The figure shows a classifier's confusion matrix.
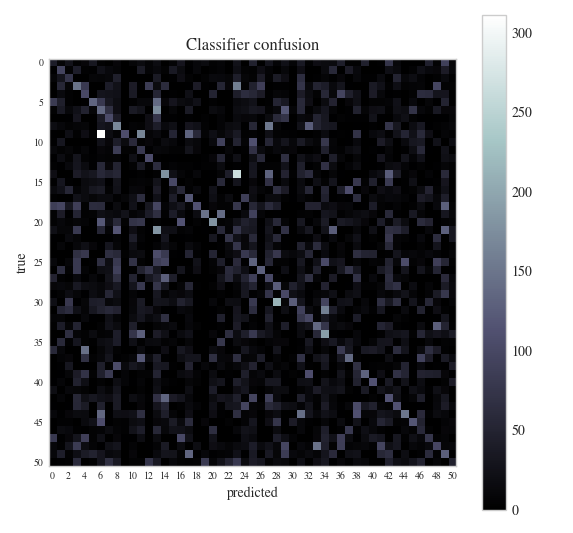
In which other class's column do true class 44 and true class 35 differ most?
31
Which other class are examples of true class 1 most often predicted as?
35
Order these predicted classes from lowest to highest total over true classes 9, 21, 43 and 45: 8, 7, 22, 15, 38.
7, 22, 15, 8, 38
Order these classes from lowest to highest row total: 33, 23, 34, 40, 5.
23, 40, 33, 5, 34
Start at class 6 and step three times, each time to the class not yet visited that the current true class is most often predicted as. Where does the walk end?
11
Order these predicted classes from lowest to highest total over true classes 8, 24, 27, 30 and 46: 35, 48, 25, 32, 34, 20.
48, 35, 20, 34, 32, 25
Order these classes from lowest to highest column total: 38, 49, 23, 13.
38, 49, 23, 13
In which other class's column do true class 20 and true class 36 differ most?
4
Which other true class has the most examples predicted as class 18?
9
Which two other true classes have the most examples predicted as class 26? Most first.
3, 12
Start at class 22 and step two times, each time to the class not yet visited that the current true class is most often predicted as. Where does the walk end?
14
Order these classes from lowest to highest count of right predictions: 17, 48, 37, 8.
48, 17, 37, 8
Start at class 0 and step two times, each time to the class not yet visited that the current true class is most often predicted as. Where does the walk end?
17
